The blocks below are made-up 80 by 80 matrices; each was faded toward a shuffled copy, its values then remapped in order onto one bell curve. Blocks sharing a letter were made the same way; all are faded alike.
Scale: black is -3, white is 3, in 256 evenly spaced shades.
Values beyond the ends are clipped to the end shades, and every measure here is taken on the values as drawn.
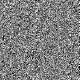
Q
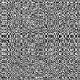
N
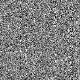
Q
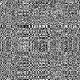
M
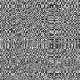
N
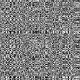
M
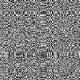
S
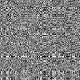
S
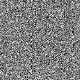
Q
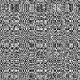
N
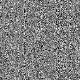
Q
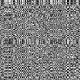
N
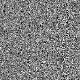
Q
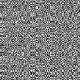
N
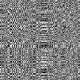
N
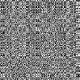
M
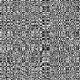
N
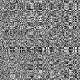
M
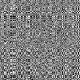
N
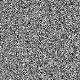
Q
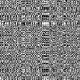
N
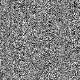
Q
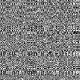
S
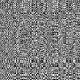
M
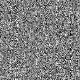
Q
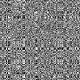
M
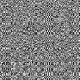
M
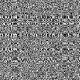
S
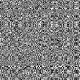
S
